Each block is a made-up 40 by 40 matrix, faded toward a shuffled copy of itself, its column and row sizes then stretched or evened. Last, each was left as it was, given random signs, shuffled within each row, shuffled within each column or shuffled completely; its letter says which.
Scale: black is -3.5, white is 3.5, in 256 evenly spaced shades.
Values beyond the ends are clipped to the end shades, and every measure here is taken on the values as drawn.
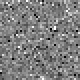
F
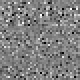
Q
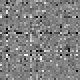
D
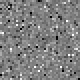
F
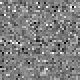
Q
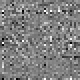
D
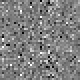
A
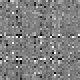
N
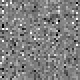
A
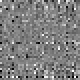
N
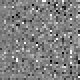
A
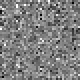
A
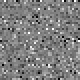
Q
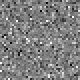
F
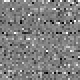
Q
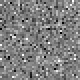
F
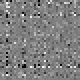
D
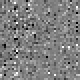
A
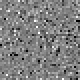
F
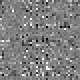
D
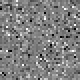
F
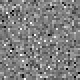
F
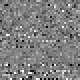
Q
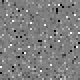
F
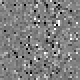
A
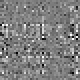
N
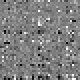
N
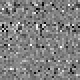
Q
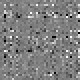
D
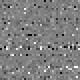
Q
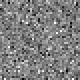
F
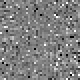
A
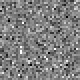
F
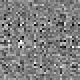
D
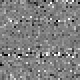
Q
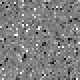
F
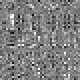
N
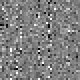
A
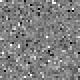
F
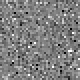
F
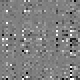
N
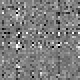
D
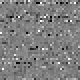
Q
